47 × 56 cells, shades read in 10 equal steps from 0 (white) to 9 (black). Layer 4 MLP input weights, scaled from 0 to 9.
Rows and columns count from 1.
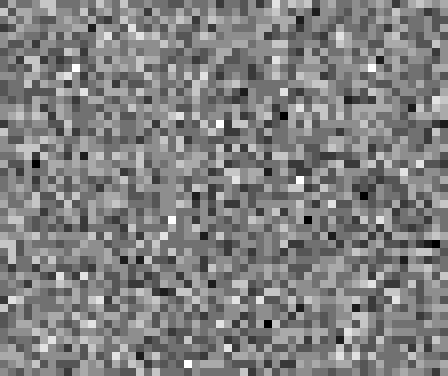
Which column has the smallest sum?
13
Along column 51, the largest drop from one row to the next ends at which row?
22
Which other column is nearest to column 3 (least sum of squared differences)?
33
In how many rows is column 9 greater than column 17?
19
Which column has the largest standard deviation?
38
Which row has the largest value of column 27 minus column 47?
36
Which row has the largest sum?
31
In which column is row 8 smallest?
35
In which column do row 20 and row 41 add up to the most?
34
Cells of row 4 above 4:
29
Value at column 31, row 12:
8
